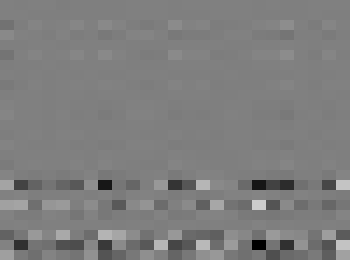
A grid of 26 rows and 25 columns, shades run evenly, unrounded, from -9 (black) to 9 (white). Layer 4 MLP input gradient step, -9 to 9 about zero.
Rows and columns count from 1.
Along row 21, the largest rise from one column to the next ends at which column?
19
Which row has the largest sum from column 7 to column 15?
24
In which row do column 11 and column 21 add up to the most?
21
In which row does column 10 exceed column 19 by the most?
25
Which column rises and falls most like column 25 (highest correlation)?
15
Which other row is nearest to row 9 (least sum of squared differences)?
17
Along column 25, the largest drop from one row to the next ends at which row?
20
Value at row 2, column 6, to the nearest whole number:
0
